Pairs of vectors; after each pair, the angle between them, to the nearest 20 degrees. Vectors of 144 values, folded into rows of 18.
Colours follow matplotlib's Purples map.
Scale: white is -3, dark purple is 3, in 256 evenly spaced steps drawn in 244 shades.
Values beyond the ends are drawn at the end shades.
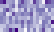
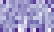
80 degrees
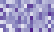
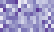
120 degrees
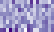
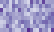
60 degrees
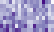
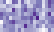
100 degrees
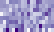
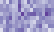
60 degrees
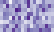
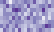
40 degrees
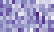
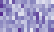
20 degrees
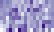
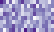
80 degrees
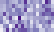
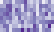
60 degrees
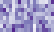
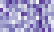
80 degrees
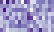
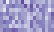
140 degrees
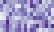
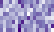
80 degrees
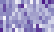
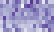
140 degrees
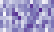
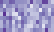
160 degrees
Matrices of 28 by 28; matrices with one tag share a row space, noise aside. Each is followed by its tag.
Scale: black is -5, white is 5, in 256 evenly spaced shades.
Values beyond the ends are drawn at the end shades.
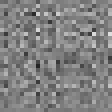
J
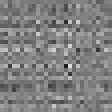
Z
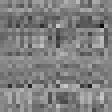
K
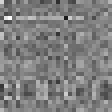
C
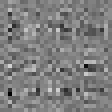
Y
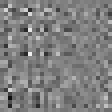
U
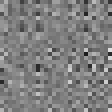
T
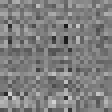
Z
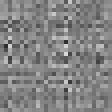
Z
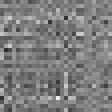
C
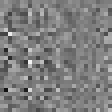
U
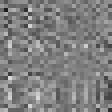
U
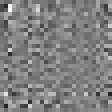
U
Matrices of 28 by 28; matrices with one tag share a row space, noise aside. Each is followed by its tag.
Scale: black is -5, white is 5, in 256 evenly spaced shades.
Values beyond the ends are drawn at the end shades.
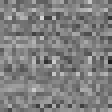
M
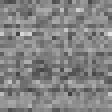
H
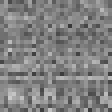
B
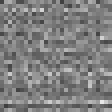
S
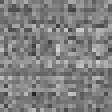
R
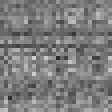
R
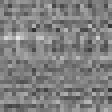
M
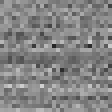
M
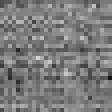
S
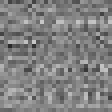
B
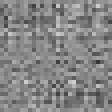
R
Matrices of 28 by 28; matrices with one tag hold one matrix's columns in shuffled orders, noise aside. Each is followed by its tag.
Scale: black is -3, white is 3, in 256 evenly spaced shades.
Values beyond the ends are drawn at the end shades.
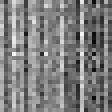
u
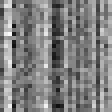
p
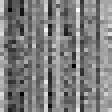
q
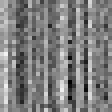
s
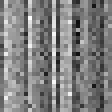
u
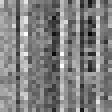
u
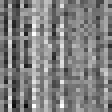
p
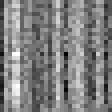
s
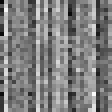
q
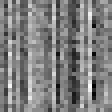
s
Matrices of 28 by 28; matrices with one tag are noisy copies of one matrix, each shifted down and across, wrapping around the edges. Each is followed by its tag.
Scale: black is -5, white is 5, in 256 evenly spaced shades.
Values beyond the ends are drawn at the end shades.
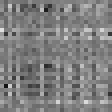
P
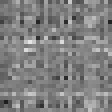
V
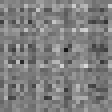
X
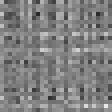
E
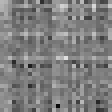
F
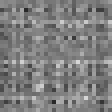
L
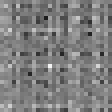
L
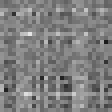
F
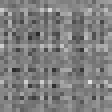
L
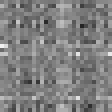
V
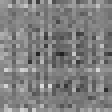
P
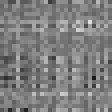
P
